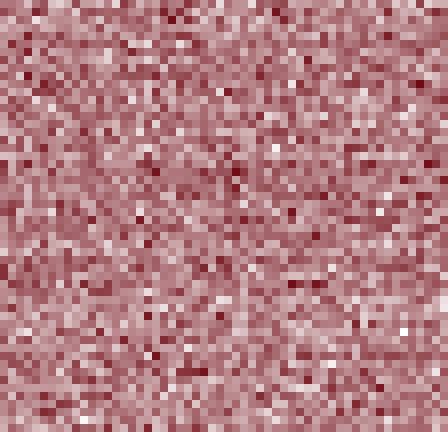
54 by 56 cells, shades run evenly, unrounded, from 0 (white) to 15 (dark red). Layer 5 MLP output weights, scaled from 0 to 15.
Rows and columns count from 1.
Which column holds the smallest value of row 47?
55
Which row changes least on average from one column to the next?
4
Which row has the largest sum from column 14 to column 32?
22
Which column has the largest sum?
53
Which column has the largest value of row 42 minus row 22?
8
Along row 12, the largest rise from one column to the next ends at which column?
29
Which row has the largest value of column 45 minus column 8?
17
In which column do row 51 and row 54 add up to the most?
45
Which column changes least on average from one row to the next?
15
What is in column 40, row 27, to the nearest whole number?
7
